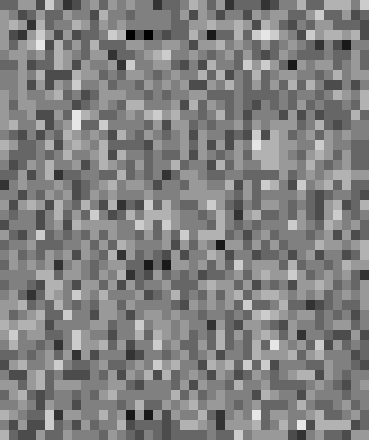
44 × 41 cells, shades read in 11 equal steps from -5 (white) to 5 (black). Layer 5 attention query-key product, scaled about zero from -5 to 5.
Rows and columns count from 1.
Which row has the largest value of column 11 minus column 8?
32
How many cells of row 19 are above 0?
11
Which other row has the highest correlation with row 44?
39
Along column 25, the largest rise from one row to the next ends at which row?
25
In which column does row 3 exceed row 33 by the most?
4
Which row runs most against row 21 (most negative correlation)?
42
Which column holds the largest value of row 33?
24
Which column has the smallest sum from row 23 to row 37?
30
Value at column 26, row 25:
-1
